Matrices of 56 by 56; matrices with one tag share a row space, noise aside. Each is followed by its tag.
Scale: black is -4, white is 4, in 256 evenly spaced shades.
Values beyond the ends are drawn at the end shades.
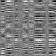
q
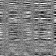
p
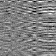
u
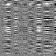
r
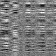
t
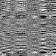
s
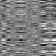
s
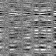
p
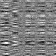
t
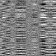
s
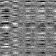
t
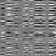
q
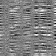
p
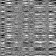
q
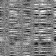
p
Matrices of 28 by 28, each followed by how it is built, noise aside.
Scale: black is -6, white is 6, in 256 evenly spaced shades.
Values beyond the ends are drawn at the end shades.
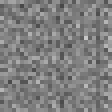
repeating rows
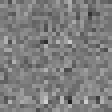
low rank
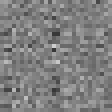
low rank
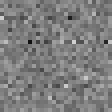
uneven rows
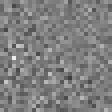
lower triangular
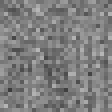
blocks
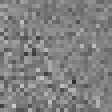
lower triangular
